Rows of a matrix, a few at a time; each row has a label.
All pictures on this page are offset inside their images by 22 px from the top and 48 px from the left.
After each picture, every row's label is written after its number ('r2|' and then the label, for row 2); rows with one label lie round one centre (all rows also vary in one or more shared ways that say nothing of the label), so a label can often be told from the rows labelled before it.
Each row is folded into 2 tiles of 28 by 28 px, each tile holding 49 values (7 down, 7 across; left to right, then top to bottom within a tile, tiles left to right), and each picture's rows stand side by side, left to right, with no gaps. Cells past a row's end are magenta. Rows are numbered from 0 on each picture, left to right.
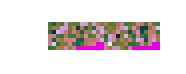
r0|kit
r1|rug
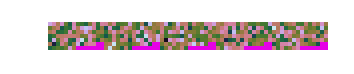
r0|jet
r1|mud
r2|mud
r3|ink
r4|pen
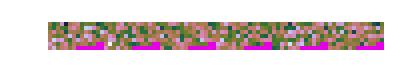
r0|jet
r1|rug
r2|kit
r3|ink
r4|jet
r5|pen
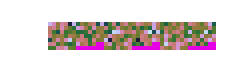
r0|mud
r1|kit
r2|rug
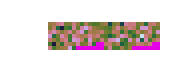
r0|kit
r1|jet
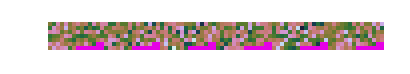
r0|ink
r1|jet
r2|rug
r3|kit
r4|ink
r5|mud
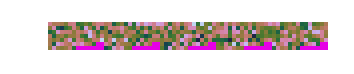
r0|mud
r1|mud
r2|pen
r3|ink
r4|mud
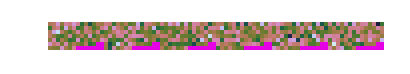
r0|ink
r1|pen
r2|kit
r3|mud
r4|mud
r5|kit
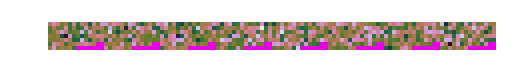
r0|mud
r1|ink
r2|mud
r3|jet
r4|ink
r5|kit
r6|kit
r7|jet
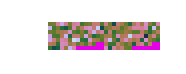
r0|kit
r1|pen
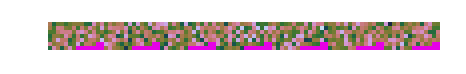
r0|jet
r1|mud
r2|mud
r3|pen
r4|pen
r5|kit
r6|jet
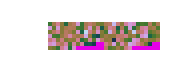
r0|ink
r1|ink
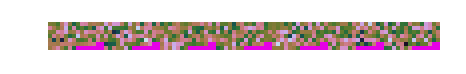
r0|pen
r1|kit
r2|rug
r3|jet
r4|mud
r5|kit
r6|jet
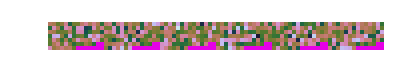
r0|rug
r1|ink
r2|ink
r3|rug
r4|mud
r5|rug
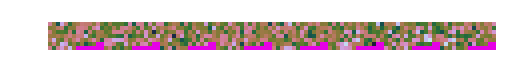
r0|rug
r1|mud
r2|jet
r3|rug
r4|rug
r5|rug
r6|rug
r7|mud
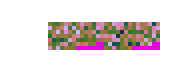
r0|pen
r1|kit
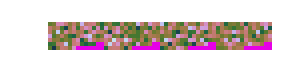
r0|kit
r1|mud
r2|jet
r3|mud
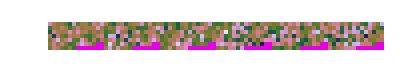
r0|mud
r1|rug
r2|jet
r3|ink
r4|kit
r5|ink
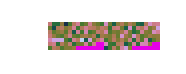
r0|jet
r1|jet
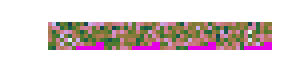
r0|mud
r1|kit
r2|mud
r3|rug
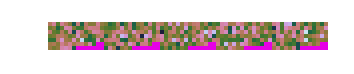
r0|rug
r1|jet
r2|kit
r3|ink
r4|rug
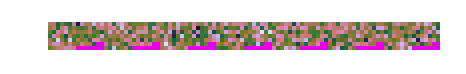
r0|mud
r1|pen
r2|ink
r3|kit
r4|rug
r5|pen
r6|kit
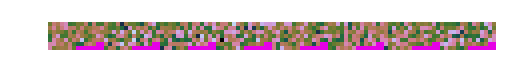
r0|rug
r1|jet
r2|jet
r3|kit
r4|pen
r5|kit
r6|jet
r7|mud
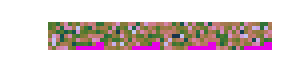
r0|rug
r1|ink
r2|mud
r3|pen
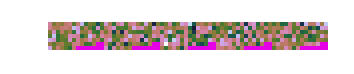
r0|pen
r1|pen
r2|ink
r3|mud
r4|mud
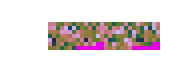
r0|pen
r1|pen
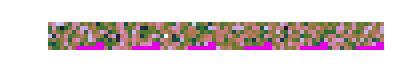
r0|kit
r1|rug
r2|pen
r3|pen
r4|ink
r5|jet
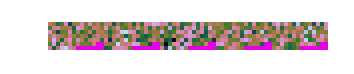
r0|rug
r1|mud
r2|pen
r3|rug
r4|mud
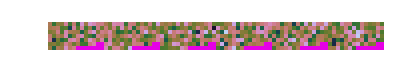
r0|kit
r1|ink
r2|kit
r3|kit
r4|mud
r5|pen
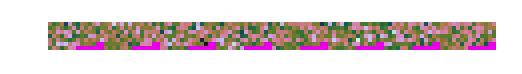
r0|jet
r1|kit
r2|ink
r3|rug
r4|kit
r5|jet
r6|kit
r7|ink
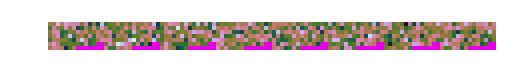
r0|ink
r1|rug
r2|ink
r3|pen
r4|pen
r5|jet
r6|mud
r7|ink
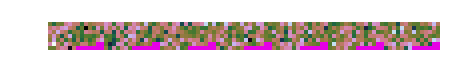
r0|ink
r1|pen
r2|mud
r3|kit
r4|ink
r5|rug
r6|ink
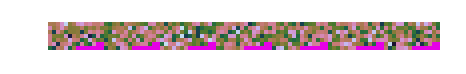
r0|kit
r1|jet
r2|rug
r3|ink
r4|jet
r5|kit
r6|kit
